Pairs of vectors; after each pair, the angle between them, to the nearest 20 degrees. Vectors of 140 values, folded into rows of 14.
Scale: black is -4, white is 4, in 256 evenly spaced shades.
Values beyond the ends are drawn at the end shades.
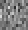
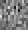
20 degrees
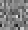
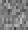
100 degrees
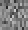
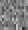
80 degrees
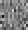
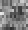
60 degrees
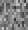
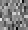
80 degrees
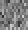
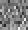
60 degrees
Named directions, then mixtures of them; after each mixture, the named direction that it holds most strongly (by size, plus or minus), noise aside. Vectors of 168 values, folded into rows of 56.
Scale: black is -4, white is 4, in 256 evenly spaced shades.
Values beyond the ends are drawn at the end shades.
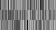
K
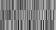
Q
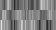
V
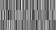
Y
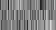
K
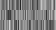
Q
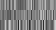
Q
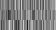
K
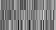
Q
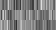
V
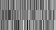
K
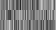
Q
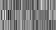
Y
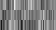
V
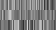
K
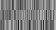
Q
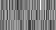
K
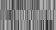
Q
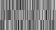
Q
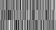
Y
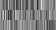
Y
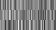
Q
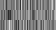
Y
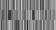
K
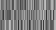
Q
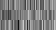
K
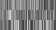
Q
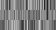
K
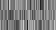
K
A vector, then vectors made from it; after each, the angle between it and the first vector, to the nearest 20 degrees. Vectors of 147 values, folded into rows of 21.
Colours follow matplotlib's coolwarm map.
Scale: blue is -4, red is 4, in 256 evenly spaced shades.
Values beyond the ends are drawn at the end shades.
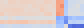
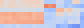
60 degrees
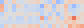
120 degrees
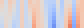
100 degrees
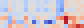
140 degrees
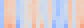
100 degrees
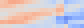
40 degrees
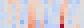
100 degrees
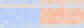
100 degrees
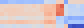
40 degrees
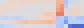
20 degrees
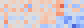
40 degrees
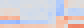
140 degrees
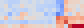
160 degrees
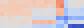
20 degrees
